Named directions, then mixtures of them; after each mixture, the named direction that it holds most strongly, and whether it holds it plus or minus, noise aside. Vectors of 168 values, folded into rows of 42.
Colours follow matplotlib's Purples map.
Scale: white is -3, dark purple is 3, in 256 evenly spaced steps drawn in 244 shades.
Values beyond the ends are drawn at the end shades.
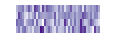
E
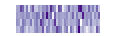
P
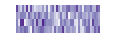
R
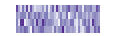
R, plus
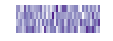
P, minus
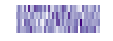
P, minus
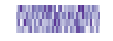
R, minus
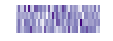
P, minus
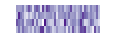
E, plus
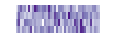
R, minus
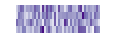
E, plus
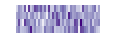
R, minus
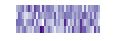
E, plus
